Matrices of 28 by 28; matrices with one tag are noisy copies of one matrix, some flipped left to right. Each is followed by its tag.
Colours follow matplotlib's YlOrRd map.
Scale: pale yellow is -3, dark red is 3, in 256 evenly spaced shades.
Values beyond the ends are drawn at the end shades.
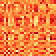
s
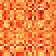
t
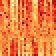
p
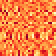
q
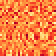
q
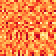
q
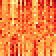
p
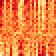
p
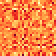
t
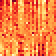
p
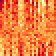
p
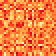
t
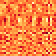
s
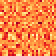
q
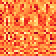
s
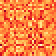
t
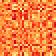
t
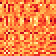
s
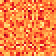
t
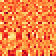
q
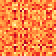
t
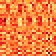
s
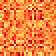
t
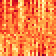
p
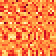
q
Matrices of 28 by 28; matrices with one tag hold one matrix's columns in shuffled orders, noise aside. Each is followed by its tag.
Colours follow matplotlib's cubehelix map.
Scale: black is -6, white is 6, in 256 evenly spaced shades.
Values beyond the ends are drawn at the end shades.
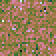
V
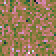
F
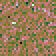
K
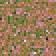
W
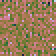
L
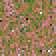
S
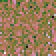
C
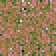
V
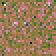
K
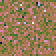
K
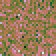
C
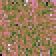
L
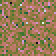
K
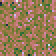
L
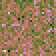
S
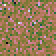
K
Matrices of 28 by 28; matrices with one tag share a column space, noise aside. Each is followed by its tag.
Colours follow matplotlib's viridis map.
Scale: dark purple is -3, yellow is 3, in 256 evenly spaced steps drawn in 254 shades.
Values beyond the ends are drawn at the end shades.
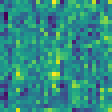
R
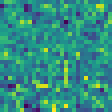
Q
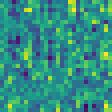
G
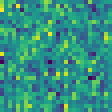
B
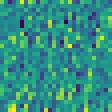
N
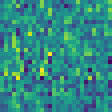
B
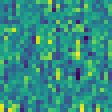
G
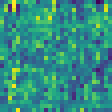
R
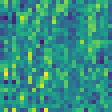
R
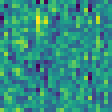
R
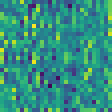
R
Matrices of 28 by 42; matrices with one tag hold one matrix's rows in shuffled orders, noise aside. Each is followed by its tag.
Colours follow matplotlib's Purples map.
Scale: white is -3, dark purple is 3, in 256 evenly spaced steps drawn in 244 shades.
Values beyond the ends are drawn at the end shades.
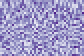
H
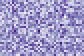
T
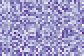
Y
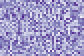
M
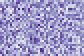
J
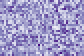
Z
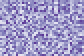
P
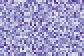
H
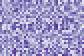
Y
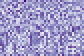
J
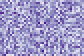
J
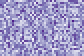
H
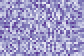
M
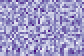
T
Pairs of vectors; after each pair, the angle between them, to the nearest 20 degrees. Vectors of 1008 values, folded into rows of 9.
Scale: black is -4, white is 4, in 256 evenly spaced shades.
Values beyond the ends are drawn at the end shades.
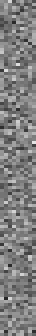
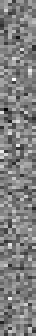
60 degrees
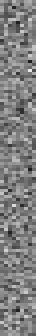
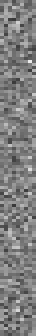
160 degrees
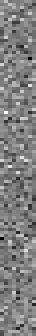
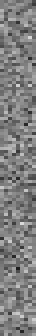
60 degrees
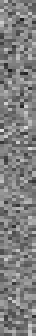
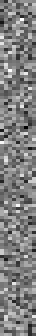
160 degrees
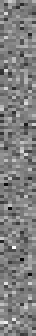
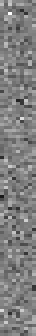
80 degrees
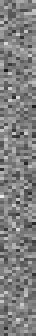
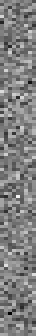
120 degrees
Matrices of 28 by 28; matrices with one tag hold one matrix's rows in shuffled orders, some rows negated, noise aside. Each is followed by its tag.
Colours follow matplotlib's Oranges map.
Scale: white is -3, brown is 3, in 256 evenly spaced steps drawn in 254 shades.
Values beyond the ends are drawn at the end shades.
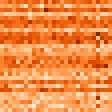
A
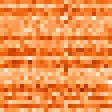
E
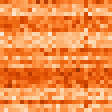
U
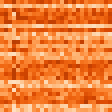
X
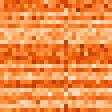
E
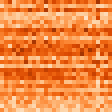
A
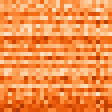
A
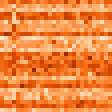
X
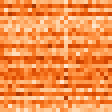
E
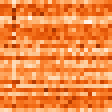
X
